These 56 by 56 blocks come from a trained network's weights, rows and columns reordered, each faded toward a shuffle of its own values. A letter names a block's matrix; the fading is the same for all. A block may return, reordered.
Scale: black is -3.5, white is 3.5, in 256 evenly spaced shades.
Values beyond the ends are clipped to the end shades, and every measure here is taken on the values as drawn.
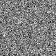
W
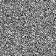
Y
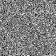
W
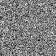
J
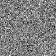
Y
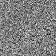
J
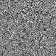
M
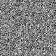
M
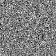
W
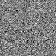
M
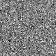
W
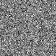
W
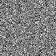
Y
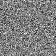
W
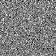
W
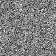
J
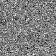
Y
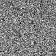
J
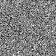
J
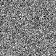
W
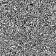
W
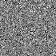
W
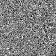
J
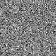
M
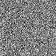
J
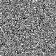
W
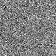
W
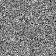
J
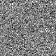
Y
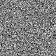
W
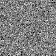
W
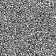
Y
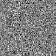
Y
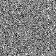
Y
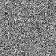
Y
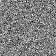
J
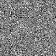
Y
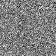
W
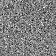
J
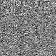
M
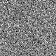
W
